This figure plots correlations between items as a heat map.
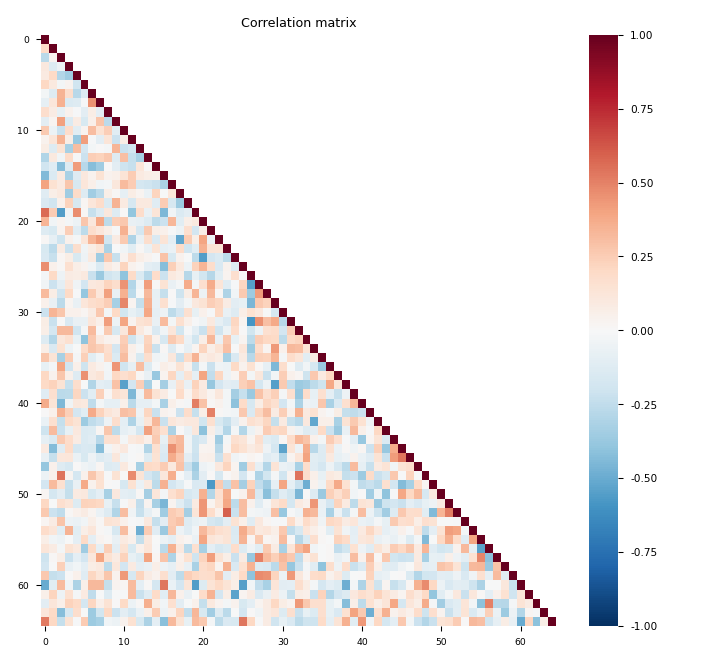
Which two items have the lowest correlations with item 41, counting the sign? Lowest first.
63, 50
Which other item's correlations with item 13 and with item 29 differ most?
30
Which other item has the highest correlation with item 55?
57
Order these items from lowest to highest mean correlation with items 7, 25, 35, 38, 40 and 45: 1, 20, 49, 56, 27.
49, 56, 1, 27, 20
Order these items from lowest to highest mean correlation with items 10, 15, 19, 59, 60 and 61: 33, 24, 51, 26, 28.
26, 51, 24, 33, 28
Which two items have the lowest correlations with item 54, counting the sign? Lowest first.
12, 15
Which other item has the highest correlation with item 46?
45
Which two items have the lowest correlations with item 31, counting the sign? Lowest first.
26, 58
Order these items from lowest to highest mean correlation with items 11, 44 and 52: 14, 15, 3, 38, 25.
38, 15, 14, 3, 25
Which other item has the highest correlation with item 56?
62
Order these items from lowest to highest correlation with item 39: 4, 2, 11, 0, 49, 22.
11, 2, 0, 49, 22, 4
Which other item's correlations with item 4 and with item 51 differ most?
14
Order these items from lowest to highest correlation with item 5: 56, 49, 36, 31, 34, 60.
56, 36, 31, 60, 34, 49
